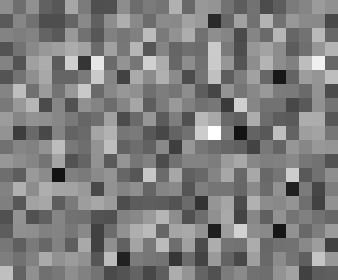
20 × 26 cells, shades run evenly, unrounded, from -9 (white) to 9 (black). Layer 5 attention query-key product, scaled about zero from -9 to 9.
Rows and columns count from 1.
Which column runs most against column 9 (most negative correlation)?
14
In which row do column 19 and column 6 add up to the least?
17
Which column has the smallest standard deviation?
3
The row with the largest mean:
20
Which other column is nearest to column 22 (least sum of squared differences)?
1
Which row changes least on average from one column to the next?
12
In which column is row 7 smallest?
7
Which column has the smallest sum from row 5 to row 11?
25
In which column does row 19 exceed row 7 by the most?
10
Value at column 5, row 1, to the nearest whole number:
3
